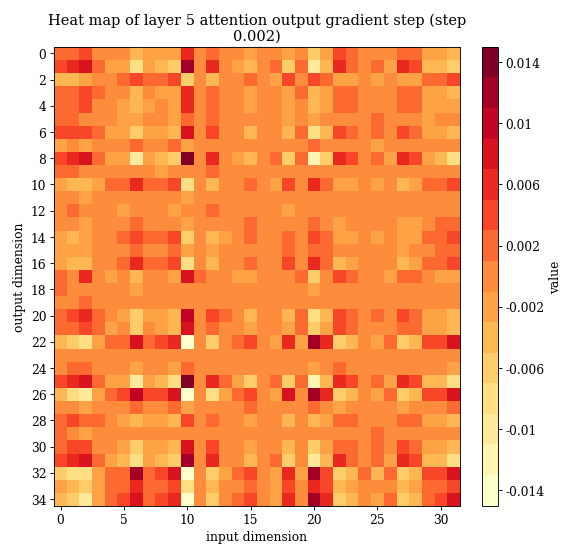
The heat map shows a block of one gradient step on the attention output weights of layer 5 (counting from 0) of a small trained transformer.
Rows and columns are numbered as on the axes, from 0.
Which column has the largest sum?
10
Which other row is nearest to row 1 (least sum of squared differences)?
31
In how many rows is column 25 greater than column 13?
7
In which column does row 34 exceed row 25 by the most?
20
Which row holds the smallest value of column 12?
26
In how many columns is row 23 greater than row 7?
4
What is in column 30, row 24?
0
